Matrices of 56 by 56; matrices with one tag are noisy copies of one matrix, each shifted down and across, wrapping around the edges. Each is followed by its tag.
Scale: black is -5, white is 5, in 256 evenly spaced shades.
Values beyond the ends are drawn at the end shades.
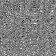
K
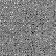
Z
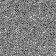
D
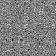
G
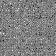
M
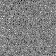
M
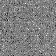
M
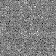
D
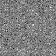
D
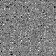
G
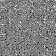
K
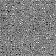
Z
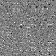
G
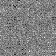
Z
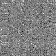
K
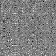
K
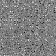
Z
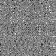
K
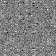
G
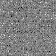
M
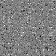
G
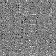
K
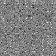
G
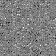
D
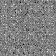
M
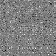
Z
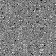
G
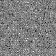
M
